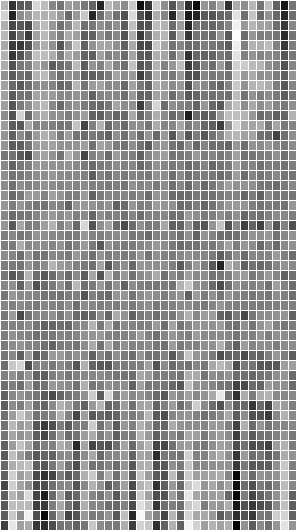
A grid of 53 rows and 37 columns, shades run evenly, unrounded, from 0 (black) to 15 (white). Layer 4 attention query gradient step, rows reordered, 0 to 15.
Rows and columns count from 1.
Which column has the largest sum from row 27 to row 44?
24
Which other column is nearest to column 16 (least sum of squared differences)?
26
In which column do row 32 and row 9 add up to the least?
3
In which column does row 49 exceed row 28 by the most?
2
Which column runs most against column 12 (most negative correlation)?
7
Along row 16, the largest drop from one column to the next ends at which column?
11
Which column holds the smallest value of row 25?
13
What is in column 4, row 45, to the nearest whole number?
10
